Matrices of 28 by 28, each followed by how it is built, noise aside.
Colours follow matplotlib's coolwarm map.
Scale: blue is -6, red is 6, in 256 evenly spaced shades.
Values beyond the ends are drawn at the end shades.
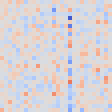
uneven columns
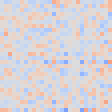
low rank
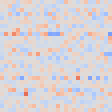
uneven rows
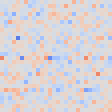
uneven rows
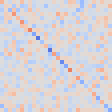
diagonal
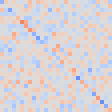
diagonal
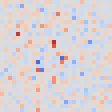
sparse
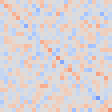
diagonal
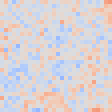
smooth
